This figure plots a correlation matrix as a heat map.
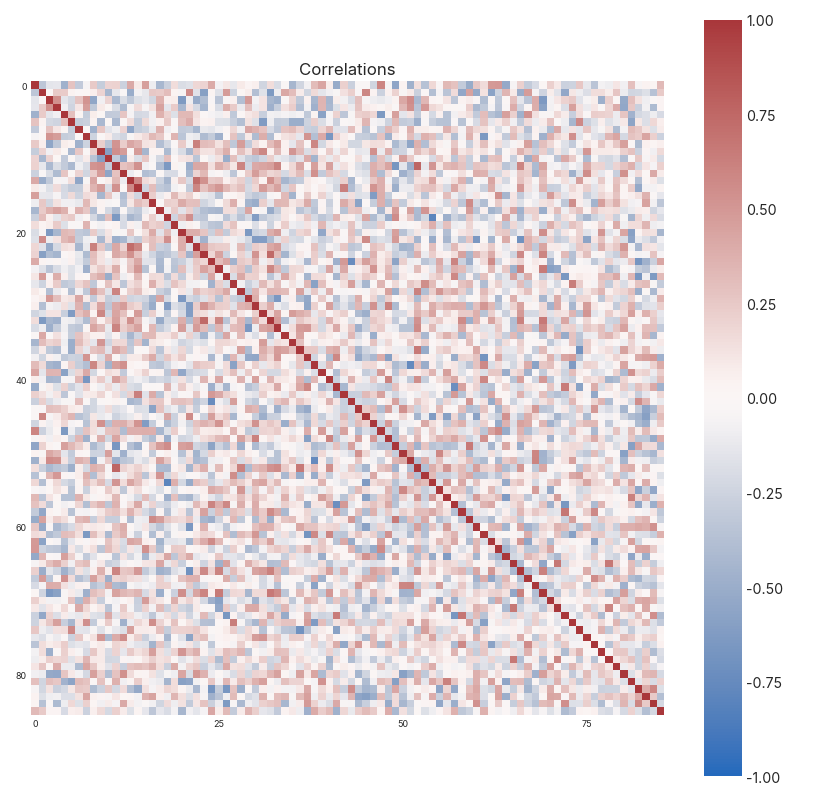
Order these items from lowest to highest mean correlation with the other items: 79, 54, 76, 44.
44, 76, 79, 54
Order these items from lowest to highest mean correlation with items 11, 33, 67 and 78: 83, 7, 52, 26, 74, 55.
74, 7, 55, 83, 26, 52
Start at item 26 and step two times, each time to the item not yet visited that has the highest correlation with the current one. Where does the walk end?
24
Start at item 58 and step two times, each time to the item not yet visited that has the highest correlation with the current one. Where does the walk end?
41
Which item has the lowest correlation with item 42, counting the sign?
76
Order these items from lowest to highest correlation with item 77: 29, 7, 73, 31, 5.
29, 7, 31, 5, 73
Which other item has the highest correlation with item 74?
5
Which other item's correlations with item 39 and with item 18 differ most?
54
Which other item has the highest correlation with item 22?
13
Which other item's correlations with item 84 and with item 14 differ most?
82
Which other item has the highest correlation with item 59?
49
